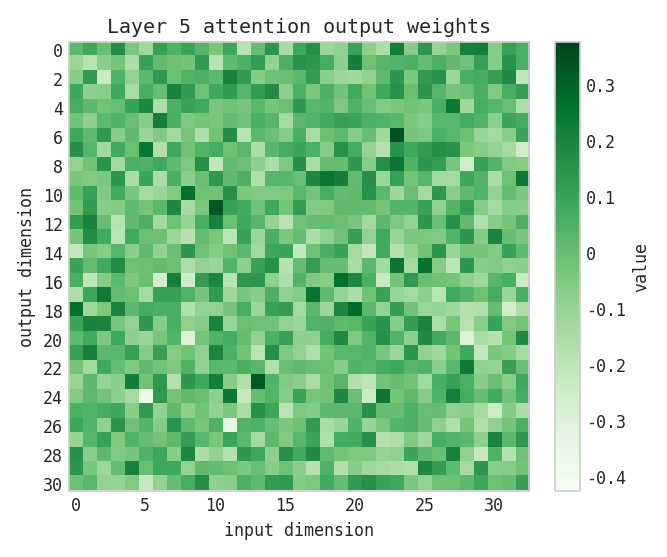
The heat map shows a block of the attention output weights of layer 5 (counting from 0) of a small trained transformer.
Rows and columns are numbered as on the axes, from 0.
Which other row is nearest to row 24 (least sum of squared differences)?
5
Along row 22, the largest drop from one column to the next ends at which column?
29
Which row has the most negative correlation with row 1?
21
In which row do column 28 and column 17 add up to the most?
0
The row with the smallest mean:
14
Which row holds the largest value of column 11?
24
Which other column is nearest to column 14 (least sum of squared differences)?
3
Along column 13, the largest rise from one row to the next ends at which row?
23
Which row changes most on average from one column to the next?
16
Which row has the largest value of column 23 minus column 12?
6
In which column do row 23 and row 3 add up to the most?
13
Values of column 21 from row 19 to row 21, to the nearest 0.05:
0.1 0.05 0.05
